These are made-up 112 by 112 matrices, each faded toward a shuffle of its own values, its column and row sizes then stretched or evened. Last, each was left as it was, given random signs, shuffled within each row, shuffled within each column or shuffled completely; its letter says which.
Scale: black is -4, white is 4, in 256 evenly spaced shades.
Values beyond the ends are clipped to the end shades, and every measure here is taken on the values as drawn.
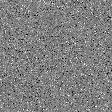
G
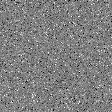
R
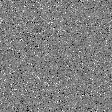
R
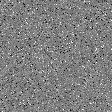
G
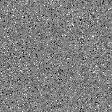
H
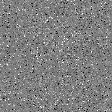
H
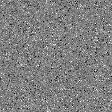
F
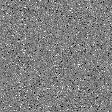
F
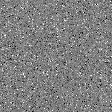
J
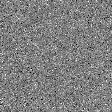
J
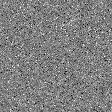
G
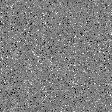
F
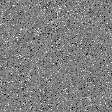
J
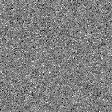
H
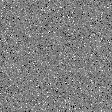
J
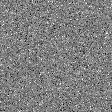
G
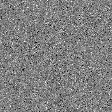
J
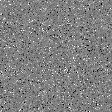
F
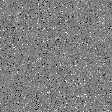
H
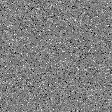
R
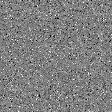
F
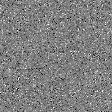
H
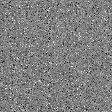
F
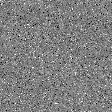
R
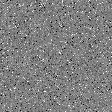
G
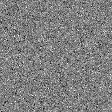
J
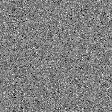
H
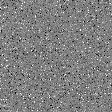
R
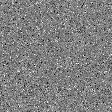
R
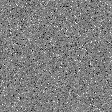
G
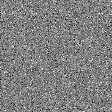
F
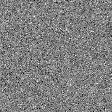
J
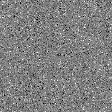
F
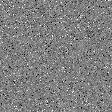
R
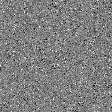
H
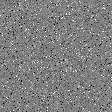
G
